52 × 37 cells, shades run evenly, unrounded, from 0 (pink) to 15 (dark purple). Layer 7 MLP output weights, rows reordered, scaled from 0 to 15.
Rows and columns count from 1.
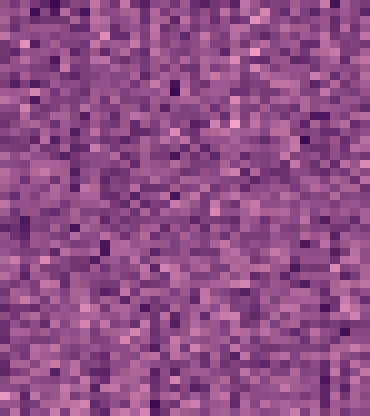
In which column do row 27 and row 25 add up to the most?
14
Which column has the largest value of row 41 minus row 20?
1
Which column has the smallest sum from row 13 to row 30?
24
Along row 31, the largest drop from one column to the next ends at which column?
12
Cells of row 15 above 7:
27
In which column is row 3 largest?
18
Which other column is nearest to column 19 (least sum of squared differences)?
28
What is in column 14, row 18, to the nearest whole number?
10
